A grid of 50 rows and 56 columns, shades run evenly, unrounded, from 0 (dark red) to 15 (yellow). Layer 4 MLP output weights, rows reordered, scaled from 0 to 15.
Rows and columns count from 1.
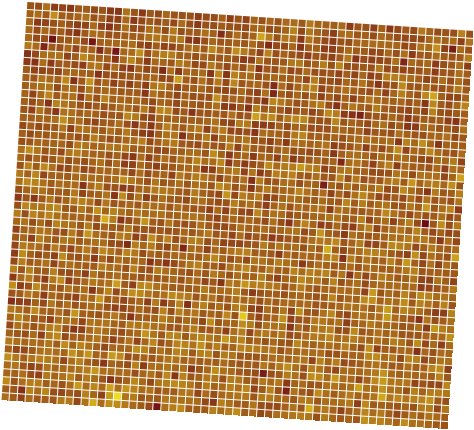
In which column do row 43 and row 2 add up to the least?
39
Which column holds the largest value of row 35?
14
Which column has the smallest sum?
32
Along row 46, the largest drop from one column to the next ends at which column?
22
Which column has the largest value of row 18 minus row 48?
25
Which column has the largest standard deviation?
30
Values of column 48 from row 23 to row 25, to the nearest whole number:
5 7 4
